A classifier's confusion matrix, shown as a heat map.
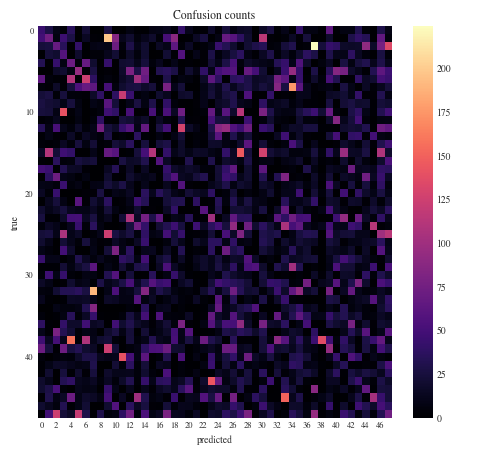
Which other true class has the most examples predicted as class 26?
24
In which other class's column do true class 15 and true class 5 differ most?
27
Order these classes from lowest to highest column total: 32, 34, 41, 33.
32, 41, 34, 33
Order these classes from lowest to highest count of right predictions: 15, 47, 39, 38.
47, 39, 15, 38
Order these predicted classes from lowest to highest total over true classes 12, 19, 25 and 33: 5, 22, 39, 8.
22, 5, 8, 39
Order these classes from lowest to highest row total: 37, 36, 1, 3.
3, 37, 36, 1
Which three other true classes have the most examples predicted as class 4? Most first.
38, 6, 45
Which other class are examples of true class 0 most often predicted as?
39
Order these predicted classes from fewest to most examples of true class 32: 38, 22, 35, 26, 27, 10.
38, 22, 27, 10, 26, 35
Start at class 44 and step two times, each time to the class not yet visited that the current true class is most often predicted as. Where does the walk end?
2
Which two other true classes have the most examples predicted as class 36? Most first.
31, 23
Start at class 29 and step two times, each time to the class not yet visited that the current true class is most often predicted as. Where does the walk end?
7
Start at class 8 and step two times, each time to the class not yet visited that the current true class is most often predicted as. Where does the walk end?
40
